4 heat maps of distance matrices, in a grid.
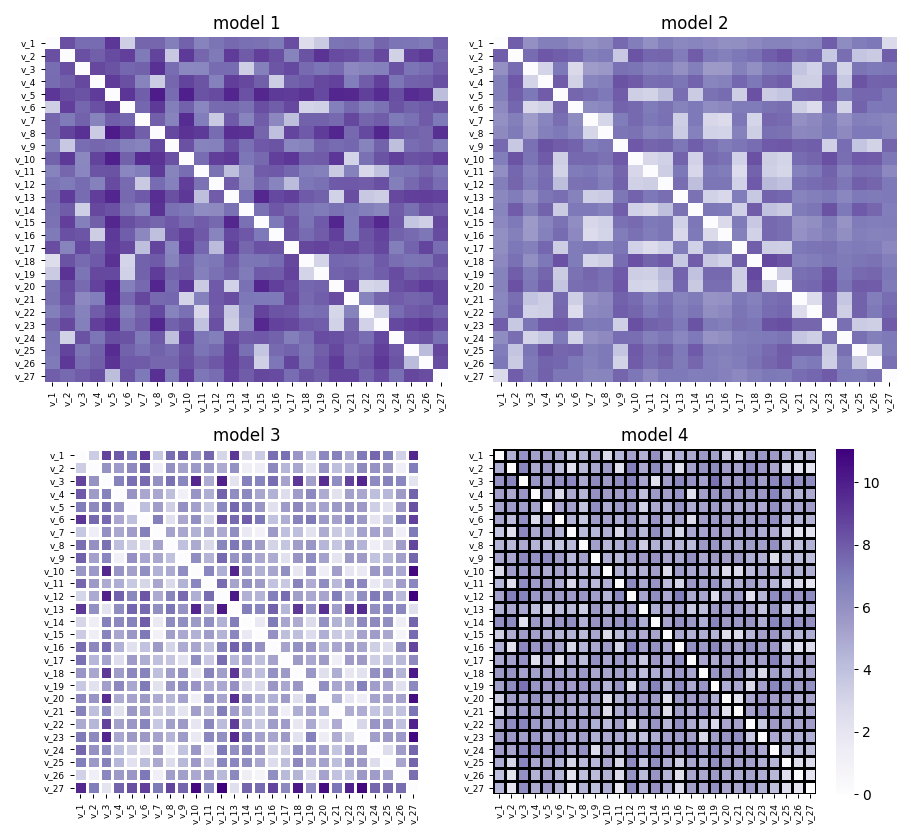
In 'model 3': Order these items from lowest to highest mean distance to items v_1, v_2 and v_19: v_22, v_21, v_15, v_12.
v_15, v_12, v_22, v_21
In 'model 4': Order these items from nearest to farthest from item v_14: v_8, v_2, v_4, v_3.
v_3, v_8, v_4, v_2
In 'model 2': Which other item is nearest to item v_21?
v_22
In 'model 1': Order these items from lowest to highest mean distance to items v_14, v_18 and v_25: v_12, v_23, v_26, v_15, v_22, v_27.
v_15, v_26, v_12, v_22, v_23, v_27
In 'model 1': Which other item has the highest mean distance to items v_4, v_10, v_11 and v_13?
v_5
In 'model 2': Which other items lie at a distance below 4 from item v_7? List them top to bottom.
v_8, v_13, v_15, v_16, v_18
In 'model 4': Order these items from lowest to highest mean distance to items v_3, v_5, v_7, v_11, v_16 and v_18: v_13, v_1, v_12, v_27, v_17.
v_27, v_13, v_1, v_17, v_12
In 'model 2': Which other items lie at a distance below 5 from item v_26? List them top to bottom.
v_2, v_9, v_23, v_25
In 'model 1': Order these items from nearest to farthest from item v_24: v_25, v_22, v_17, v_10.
v_17, v_22, v_25, v_10
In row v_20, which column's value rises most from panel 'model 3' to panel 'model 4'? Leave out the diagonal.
v_23
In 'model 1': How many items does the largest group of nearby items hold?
5
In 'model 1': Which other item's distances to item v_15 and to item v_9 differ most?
v_2
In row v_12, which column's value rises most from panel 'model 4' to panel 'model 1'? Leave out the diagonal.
v_22
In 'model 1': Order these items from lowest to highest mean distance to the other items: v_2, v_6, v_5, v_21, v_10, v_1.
v_1, v_6, v_21, v_2, v_10, v_5
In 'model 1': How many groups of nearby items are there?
9
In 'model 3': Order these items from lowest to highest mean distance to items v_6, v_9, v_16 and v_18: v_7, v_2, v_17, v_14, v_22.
v_17, v_22, v_7, v_2, v_14
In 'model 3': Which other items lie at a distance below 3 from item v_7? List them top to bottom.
v_2, v_14, v_15, v_19, v_26
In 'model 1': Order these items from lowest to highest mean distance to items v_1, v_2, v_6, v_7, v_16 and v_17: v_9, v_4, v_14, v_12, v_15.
v_12, v_9, v_4, v_14, v_15
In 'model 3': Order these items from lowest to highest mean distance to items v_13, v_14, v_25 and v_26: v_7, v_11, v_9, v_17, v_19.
v_7, v_19, v_17, v_11, v_9
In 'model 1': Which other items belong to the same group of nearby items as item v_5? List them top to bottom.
v_27
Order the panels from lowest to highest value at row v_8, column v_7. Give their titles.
model 2, model 4, model 3, model 1
